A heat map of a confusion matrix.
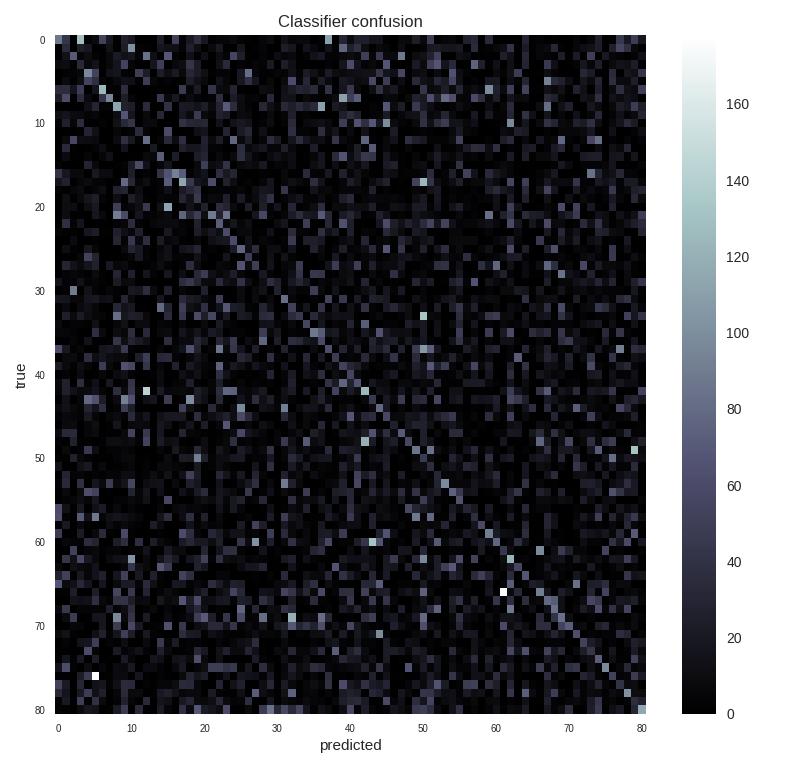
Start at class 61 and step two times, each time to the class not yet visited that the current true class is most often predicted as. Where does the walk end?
50
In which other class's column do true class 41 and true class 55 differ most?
39
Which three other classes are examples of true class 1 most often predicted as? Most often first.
10, 39, 77
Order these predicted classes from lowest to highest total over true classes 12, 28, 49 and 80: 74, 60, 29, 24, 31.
60, 31, 24, 29, 74
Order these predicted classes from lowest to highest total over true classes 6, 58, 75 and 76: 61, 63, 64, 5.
63, 61, 64, 5
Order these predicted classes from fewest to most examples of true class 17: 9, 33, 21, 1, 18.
33, 1, 18, 21, 9
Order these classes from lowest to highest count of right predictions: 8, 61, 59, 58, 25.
61, 58, 25, 59, 8
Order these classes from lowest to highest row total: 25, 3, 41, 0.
41, 25, 3, 0
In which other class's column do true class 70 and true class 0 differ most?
3
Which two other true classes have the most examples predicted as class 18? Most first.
43, 37
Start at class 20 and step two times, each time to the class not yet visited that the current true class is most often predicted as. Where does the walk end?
11
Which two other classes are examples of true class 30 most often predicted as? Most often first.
2, 35
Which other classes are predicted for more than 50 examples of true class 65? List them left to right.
0, 44, 62, 71
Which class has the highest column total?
62
